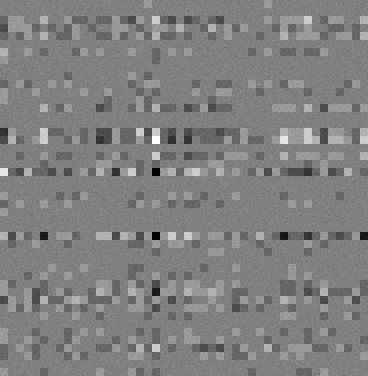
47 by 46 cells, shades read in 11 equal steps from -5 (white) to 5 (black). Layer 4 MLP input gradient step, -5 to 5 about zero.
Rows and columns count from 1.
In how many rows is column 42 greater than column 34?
8
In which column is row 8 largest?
20
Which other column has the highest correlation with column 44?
35
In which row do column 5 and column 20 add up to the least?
18
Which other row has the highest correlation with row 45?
39
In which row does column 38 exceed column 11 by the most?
22
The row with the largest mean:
30
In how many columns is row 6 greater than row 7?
9
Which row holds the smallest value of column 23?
4
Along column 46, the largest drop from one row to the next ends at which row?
31
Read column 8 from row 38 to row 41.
1 -1 0 0
